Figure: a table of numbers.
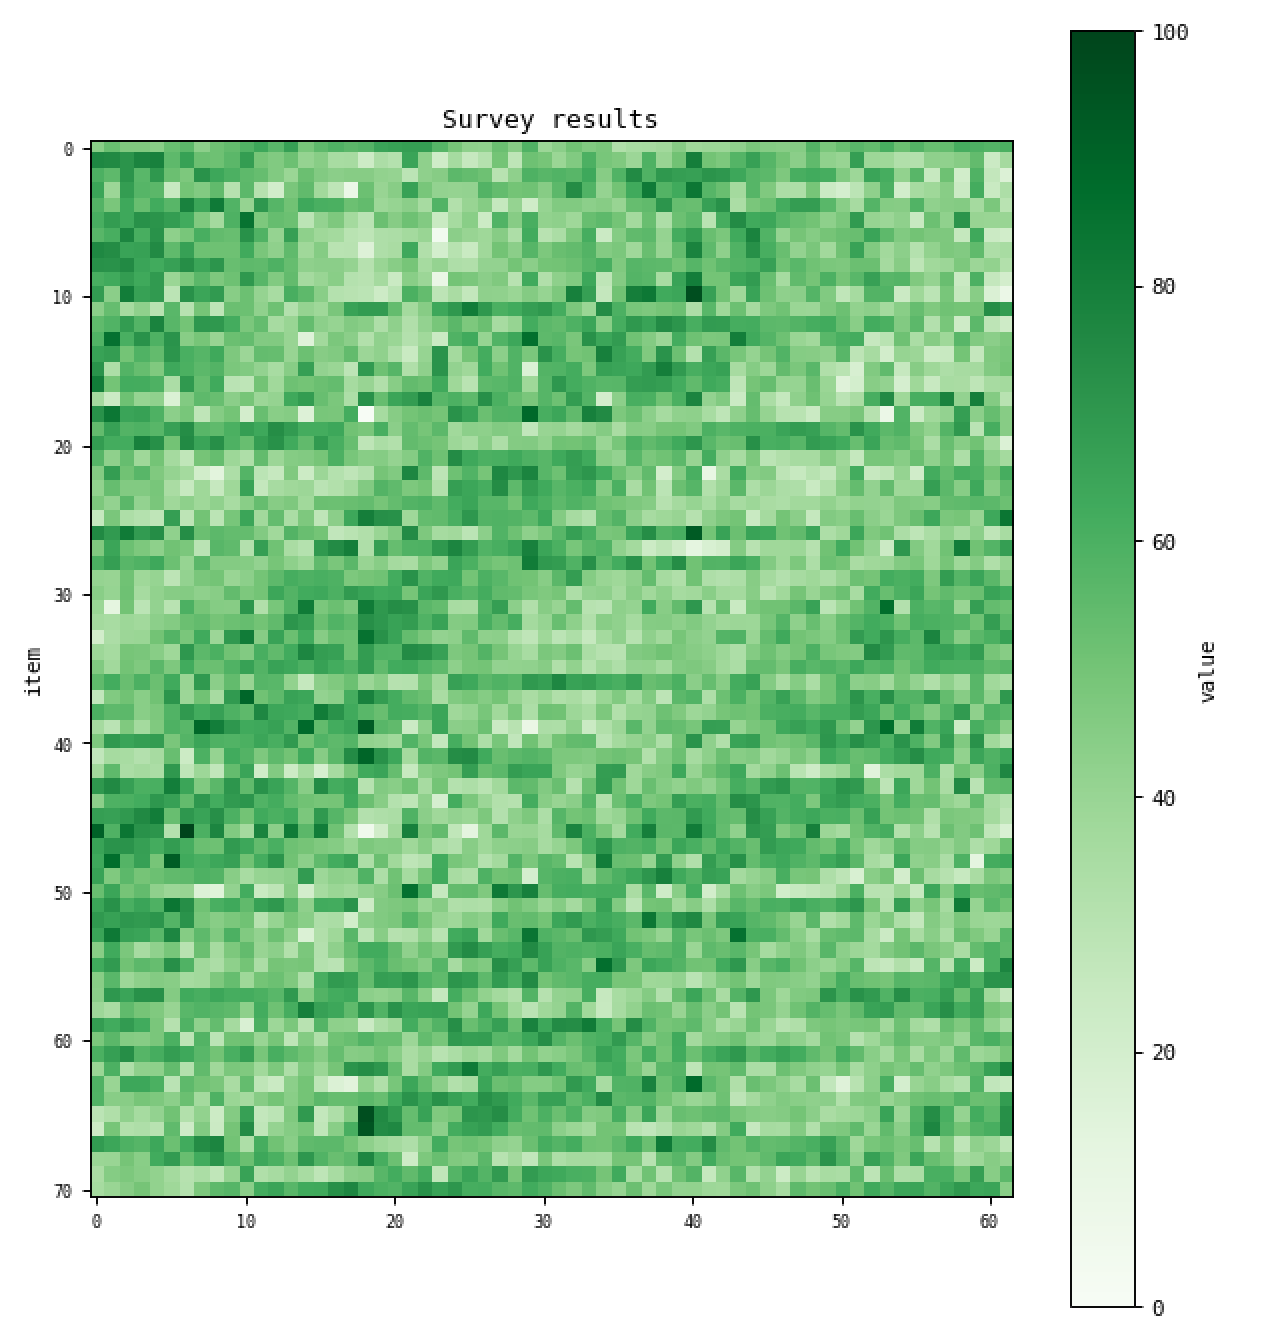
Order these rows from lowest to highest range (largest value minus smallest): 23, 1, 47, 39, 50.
47, 23, 1, 50, 39
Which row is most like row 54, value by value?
60
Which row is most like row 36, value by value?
28
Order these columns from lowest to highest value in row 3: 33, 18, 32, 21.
18, 33, 21, 32
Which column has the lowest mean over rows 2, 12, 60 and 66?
58
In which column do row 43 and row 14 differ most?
51
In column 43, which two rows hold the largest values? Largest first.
53, 13
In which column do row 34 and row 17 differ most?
40
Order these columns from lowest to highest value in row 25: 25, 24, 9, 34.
9, 34, 24, 25
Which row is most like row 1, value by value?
7
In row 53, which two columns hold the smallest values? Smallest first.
14, 53
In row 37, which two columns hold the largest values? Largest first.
10, 18
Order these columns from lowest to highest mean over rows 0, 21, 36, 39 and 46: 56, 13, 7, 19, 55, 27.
56, 19, 27, 55, 13, 7
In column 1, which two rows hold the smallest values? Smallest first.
31, 17
